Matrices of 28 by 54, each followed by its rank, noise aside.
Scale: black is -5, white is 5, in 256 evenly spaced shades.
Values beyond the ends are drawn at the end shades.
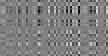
one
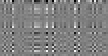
one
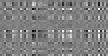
one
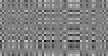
one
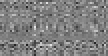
four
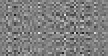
three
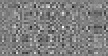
three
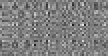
three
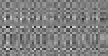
two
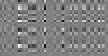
one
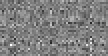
six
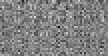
six
